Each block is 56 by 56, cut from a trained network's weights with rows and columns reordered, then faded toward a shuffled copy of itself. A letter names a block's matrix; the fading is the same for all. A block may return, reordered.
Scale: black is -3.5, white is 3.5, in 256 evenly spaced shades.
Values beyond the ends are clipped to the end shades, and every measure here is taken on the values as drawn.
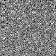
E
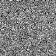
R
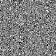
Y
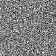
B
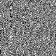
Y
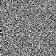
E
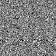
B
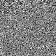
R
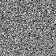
R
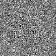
E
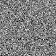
R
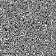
E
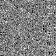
Y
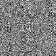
Y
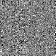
Y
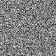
E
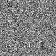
B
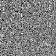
E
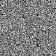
E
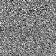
B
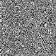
E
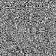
B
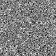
R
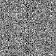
Y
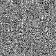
E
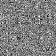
R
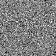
R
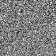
R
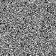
R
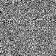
B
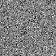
E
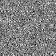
R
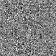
E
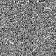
B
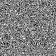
R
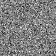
R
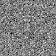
B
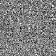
E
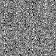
Y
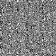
Y
